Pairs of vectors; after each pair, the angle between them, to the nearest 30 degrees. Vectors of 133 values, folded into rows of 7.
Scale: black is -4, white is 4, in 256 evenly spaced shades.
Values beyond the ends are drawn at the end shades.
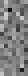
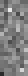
150 degrees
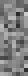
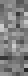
30 degrees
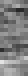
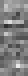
90 degrees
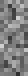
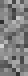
30 degrees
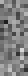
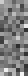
60 degrees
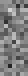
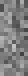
90 degrees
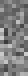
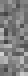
30 degrees
